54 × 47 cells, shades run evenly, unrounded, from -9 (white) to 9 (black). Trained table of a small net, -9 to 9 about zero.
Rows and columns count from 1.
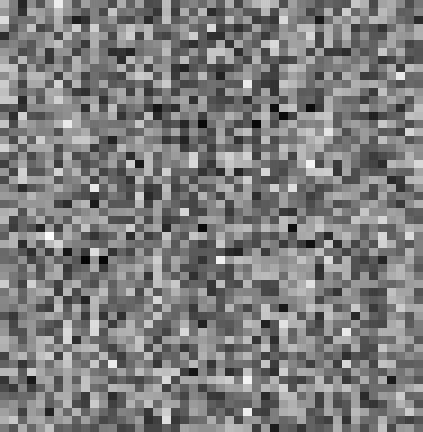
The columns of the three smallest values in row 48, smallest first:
28, 19, 26
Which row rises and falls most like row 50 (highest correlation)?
51
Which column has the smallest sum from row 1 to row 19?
1
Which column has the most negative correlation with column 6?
11
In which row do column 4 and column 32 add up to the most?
15
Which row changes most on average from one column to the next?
46
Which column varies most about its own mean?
30
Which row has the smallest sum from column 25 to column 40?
49
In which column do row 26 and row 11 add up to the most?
8
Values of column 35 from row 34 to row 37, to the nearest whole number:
-2 -1 -7 -3
